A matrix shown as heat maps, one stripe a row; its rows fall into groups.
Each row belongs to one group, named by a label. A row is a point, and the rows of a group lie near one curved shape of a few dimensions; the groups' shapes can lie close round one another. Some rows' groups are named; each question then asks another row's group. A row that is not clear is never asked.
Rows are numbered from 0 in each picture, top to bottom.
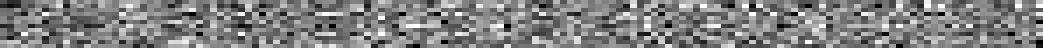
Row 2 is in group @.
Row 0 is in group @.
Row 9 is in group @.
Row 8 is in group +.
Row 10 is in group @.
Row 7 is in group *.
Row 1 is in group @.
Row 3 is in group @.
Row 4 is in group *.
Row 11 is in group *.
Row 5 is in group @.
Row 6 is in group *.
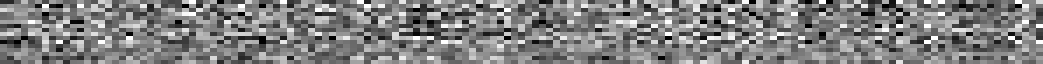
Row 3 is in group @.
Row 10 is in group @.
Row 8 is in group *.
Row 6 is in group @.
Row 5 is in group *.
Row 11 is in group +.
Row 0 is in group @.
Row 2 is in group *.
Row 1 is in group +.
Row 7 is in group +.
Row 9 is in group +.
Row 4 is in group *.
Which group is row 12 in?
+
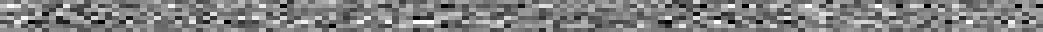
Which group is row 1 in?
@
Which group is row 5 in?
*
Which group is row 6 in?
+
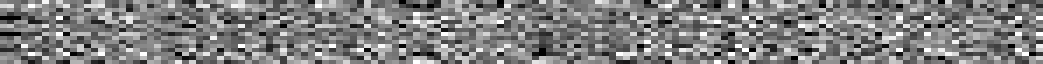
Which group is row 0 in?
@
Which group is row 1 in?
*
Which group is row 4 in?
@
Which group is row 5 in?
*
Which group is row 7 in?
@
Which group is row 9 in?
+
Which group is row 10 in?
@
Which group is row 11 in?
+
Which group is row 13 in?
*
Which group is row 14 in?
@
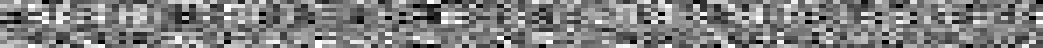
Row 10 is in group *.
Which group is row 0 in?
@
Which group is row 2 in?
*
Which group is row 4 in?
*
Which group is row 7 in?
*
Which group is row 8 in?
*
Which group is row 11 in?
*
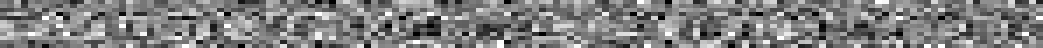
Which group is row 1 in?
+
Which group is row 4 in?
@
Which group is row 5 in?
*
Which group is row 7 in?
*
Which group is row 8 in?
*
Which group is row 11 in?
@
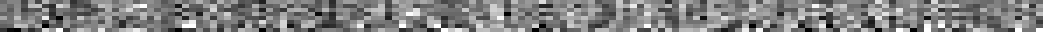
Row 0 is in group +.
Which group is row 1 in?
*
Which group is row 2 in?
+
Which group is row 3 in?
*
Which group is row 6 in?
@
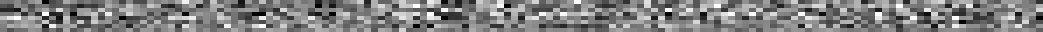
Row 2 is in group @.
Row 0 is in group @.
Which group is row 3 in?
+
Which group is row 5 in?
+
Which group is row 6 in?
+
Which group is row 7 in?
*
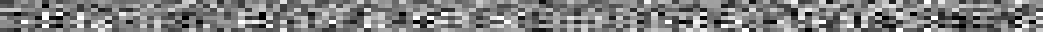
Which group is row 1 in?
+
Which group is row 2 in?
@
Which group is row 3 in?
@
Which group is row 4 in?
+
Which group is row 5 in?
+
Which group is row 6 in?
+
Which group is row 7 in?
@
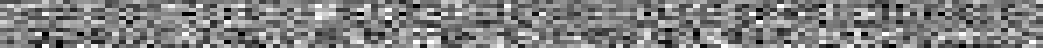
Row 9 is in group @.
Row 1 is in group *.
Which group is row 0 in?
@
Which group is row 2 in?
*
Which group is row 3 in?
@
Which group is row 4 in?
*
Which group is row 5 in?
*
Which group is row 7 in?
*
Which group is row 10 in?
*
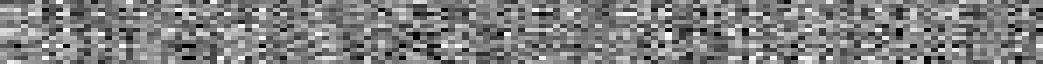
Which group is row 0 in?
+
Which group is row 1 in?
*
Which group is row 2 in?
@
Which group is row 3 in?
*
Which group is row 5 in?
+
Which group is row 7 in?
@
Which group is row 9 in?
+
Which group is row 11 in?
@
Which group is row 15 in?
@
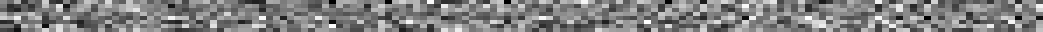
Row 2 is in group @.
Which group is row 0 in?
+
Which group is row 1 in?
@
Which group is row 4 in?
@
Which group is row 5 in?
*
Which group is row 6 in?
+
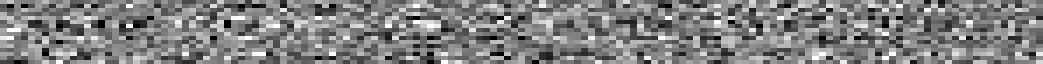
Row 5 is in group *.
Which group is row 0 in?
@
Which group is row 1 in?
+
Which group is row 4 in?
*
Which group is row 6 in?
*
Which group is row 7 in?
@
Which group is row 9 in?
*
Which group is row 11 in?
*
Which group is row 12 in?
+
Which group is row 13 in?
+
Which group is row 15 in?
@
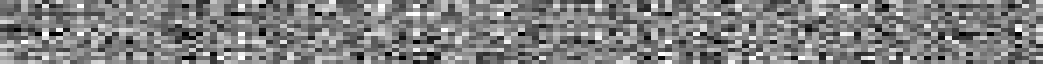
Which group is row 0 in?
+
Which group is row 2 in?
+
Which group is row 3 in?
*
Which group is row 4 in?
+
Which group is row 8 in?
+
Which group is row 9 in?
@
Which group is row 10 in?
+
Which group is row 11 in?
@
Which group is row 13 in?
*
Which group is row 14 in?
@
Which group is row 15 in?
*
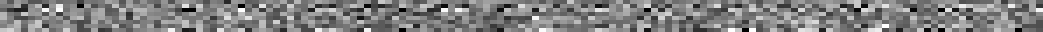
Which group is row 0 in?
*
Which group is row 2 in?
@
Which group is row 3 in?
+
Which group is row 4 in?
*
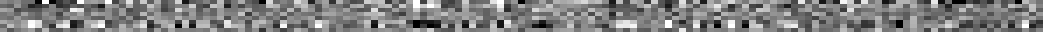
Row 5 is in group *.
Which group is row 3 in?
+
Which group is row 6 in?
*
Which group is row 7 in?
+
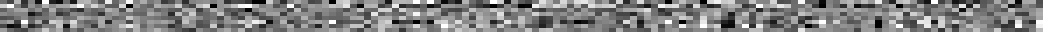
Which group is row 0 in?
+
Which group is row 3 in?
*
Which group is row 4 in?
@
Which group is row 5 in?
+
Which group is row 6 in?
@
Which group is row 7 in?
@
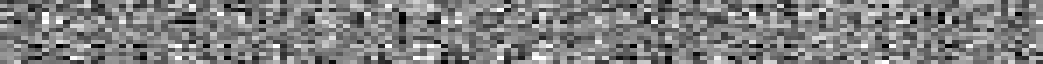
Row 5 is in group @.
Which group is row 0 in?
+
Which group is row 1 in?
*
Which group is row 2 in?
*
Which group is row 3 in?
@
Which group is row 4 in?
@
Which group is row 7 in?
+
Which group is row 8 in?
+
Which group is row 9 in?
+
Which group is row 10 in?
@
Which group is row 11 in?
*
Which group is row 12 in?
+
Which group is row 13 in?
@
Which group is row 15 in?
+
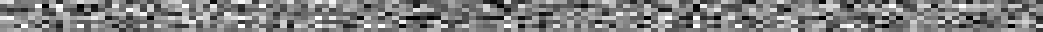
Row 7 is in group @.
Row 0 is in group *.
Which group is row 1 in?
+
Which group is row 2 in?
+
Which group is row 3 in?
*
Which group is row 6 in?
+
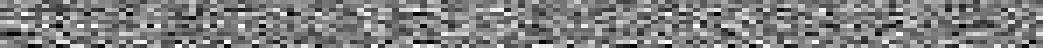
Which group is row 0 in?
@
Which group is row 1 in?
+
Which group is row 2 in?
*
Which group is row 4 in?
@
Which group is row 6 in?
+
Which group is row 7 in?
+
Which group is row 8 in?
@
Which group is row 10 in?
*
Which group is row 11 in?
*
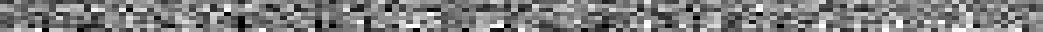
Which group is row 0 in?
*
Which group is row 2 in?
*
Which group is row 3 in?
*
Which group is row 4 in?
+
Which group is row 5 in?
@
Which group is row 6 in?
*
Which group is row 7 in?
+
